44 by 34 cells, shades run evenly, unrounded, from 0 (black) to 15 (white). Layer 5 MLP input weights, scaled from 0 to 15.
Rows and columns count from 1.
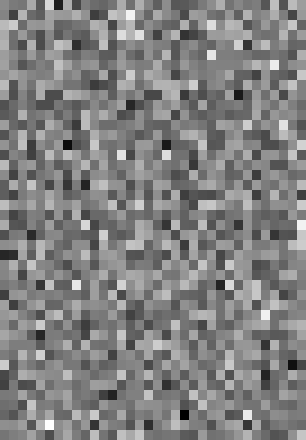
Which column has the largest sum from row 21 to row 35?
34
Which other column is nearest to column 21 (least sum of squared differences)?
2
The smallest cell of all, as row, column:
42, 21
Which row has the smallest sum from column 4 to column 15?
11
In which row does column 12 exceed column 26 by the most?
24
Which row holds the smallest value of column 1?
26
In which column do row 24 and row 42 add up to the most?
28
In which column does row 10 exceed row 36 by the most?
19
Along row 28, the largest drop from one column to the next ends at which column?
3
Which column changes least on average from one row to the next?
7
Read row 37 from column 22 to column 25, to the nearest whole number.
8 6 7 8
